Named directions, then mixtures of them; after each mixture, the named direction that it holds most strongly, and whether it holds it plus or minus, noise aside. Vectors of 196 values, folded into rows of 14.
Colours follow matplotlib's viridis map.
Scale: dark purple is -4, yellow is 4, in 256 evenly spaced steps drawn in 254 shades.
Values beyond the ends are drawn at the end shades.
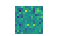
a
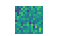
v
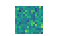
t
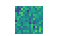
v, plus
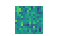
v, minus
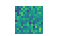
v, plus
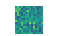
v, minus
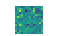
a, minus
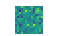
a, plus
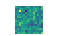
t, minus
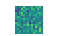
v, plus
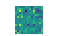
a, minus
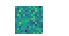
t, minus
